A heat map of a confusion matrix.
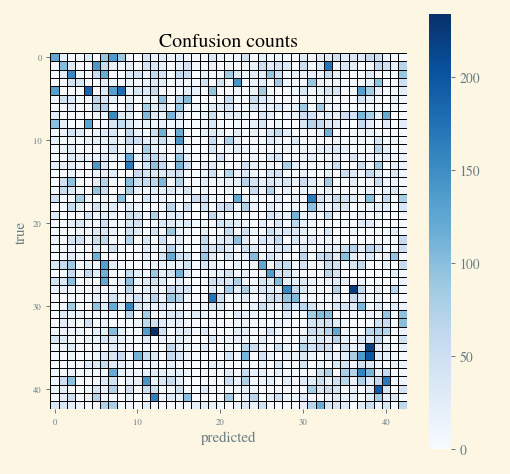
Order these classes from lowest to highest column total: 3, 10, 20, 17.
17, 3, 20, 10
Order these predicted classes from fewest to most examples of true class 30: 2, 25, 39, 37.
39, 25, 2, 37
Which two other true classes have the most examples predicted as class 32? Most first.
42, 31
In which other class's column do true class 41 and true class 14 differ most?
12
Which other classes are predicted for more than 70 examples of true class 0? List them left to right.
6, 7, 8
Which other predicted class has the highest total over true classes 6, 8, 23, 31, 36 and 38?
37
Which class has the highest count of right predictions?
4
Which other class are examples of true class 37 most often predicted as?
6
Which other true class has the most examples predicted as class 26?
2
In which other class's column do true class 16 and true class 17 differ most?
31
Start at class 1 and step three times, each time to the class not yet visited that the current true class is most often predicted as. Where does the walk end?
9
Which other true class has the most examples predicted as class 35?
24
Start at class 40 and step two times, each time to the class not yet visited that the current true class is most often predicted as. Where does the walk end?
11
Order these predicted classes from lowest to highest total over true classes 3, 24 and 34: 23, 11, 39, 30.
23, 11, 30, 39
